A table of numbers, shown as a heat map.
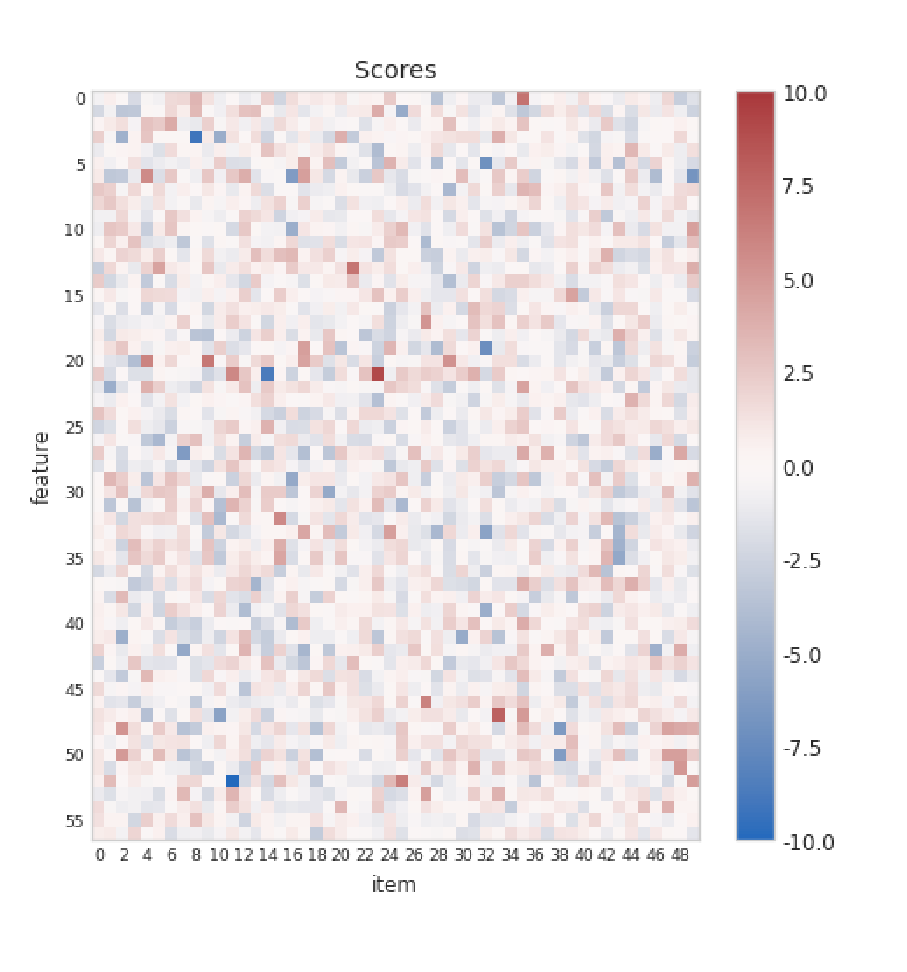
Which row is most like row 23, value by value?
4
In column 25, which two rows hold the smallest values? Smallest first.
1, 31
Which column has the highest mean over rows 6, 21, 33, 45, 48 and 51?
17
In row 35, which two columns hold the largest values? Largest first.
15, 42
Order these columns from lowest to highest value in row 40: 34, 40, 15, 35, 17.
15, 34, 40, 17, 35
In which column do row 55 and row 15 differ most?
39
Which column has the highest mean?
35
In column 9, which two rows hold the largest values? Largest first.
20, 30
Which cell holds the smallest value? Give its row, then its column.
52, 11
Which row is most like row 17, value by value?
53
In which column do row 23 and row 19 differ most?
32
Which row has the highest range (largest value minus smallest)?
21
